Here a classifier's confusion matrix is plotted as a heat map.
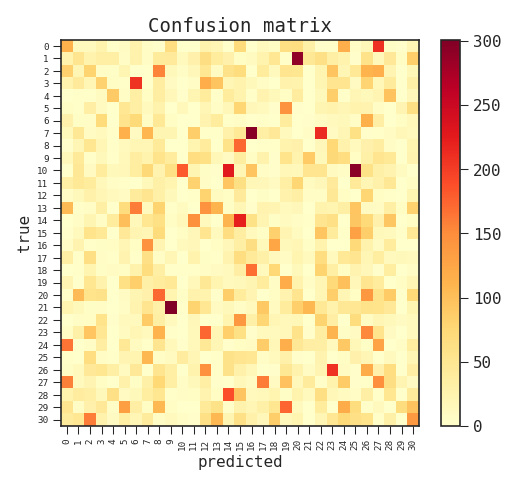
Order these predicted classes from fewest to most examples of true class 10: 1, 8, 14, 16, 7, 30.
30, 8, 1, 7, 16, 14
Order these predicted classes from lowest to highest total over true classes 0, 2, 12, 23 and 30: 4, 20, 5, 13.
4, 5, 13, 20
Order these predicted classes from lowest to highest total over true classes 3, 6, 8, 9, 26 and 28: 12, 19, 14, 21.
21, 19, 14, 12
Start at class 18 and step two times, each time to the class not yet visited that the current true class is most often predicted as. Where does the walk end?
7
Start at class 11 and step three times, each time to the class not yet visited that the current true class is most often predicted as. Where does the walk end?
25
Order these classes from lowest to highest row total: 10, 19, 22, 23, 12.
12, 22, 19, 23, 10
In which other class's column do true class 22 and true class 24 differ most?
0
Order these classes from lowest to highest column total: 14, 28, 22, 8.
28, 22, 14, 8
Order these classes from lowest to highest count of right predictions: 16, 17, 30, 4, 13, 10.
17, 16, 4, 13, 30, 10
